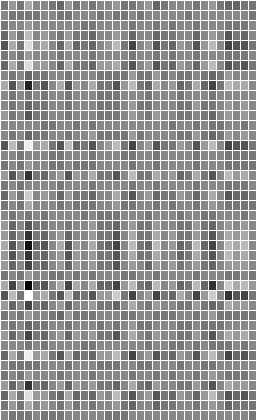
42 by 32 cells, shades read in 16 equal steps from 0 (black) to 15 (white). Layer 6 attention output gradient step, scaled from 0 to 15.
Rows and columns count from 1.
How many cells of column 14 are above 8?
5
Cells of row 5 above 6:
21
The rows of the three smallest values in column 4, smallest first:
29, 25, 9
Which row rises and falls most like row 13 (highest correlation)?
35
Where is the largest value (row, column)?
30, 4
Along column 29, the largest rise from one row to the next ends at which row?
31
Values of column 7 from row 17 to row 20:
7 8 8 8
